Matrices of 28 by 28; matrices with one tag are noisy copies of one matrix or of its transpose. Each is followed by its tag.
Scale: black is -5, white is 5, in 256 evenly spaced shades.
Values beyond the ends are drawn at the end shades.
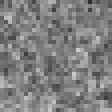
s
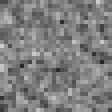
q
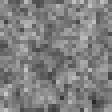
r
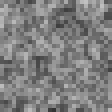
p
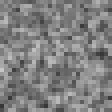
q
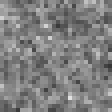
p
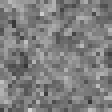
p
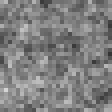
r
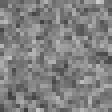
q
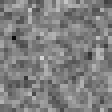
q
